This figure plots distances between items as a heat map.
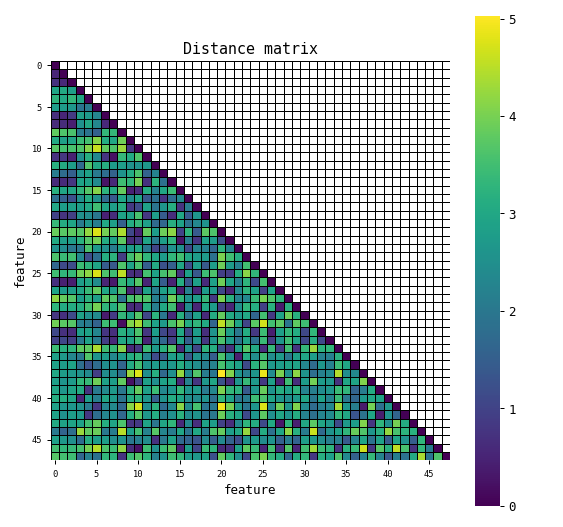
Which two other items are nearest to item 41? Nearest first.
37, 5
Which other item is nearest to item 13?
16
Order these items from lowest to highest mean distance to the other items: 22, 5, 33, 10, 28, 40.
33, 22, 40, 5, 10, 28
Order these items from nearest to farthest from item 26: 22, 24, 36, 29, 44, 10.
24, 44, 22, 36, 29, 10
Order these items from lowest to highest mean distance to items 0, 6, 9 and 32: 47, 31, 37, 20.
37, 20, 47, 31
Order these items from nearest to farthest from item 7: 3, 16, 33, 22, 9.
33, 16, 22, 3, 9
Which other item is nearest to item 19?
28
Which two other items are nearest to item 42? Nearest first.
39, 4
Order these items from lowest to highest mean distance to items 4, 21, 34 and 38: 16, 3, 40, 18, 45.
45, 16, 18, 40, 3
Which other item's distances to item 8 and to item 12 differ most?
31
